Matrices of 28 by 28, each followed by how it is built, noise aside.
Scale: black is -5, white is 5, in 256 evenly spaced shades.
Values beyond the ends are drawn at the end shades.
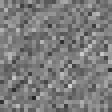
Hankel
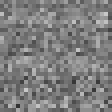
repeating columns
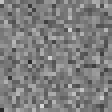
repeating rows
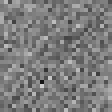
Hankel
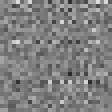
low rank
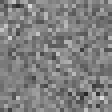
block diagonal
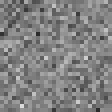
Hankel
